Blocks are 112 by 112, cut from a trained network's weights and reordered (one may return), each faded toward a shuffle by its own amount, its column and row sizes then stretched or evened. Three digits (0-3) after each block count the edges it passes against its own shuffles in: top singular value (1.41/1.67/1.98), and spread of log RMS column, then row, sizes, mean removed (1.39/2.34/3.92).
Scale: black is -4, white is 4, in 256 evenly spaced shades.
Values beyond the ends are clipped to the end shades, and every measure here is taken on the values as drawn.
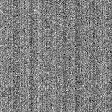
3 0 0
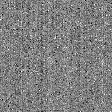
2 0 1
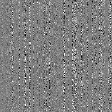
1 3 0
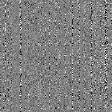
1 3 1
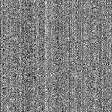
3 1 1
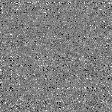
0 1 2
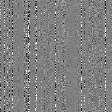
3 3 0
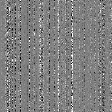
3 3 0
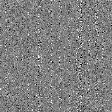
0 2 0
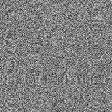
3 0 0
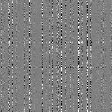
3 3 0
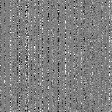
2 3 0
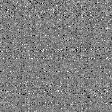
0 0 2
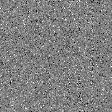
0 1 0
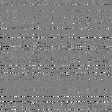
2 1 3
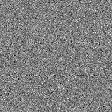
2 0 0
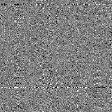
3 2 1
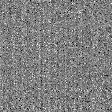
1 0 1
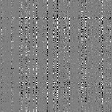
3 3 2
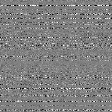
3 1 3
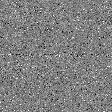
0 0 1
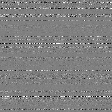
3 0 3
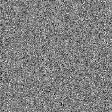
1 1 0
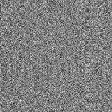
3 1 0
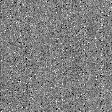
0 1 0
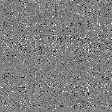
0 2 2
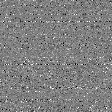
0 0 2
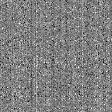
2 1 1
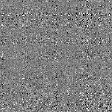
1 2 2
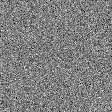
0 0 0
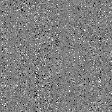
0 2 0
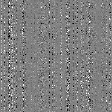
1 3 1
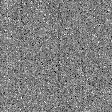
0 0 0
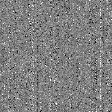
1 2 0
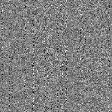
2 2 0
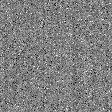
0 0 0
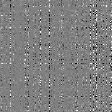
2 3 2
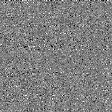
0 1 2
